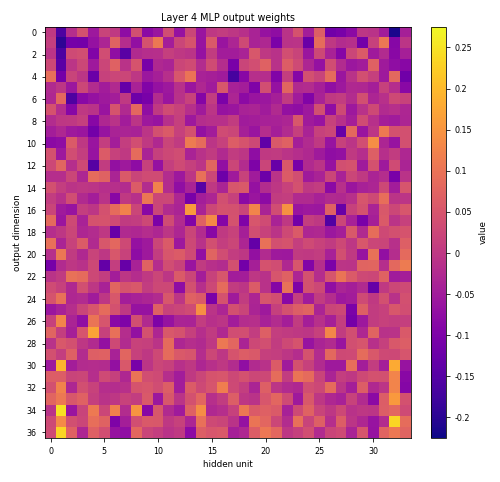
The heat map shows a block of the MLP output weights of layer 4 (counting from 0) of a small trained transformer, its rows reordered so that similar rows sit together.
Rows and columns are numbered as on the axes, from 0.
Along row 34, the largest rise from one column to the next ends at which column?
1
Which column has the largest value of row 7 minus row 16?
27
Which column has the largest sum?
32
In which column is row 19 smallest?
19
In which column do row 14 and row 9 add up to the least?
14
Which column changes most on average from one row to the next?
26
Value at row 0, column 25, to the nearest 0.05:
0.05
